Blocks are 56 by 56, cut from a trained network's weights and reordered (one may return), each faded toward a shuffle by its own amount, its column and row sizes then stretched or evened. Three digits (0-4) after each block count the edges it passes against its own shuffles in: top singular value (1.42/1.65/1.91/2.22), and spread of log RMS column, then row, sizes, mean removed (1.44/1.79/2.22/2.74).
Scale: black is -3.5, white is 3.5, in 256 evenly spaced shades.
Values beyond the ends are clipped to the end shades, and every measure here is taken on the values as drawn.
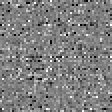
1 0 3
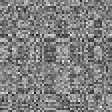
4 0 2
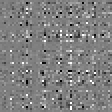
1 4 4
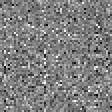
2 2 1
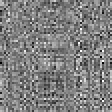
4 4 0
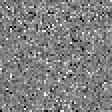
0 0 0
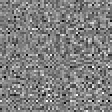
4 1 2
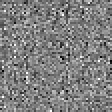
2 2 0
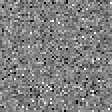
1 1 0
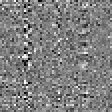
3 3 1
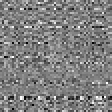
4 0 4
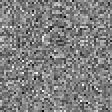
3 0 0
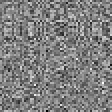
4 1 1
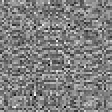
4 0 1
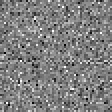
1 0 0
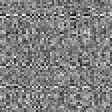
4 0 3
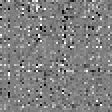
1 4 2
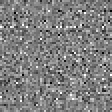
1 1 2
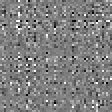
2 4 4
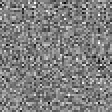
3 1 1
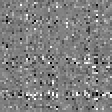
1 3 3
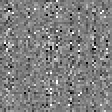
0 4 1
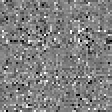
1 2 2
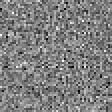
2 0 0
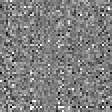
2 3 1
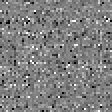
0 0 3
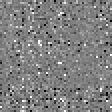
0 2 2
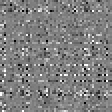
2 3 4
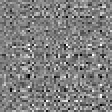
4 3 4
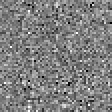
0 2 2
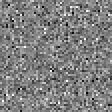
0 1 1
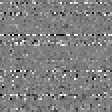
3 2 4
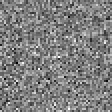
1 1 0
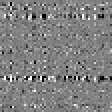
4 3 4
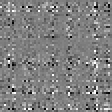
3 4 4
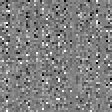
0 4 0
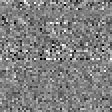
0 0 4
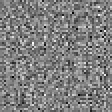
3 2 1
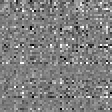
1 3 4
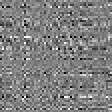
4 2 4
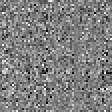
2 3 1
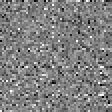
2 1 2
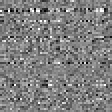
3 0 4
